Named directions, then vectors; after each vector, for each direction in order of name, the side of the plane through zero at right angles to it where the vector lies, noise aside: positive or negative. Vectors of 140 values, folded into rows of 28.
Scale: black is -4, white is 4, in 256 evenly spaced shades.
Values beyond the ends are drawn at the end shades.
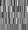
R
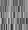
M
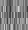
negative, negative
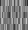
negative, positive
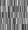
negative, positive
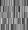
positive, positive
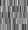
negative, positive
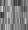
positive, positive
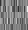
positive, positive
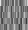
positive, negative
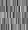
positive, negative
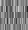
negative, negative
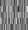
positive, positive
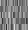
positive, negative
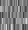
negative, positive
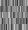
positive, negative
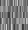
negative, positive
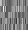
negative, negative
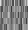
positive, negative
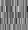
negative, negative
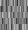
positive, negative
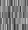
negative, positive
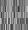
positive, positive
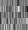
negative, negative
